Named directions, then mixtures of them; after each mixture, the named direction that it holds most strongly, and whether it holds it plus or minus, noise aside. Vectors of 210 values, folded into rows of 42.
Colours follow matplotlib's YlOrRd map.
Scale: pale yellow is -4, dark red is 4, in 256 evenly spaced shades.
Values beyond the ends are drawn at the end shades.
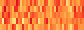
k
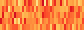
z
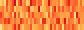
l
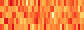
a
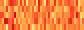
a, plus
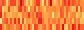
z, minus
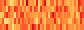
a, minus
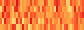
k, plus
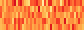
l, plus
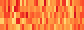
k, plus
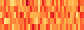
a, minus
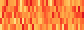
k, plus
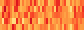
k, plus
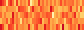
a, plus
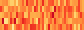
a, minus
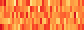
l, minus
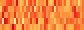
k, plus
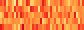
l, minus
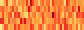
a, minus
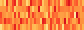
l, plus
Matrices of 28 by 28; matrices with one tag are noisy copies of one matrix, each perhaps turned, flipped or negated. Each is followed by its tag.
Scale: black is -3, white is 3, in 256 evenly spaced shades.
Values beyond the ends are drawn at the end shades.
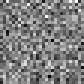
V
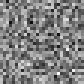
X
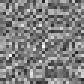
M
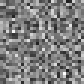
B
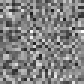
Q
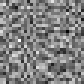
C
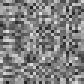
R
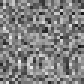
X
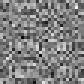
M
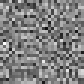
M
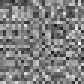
B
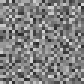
V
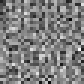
B
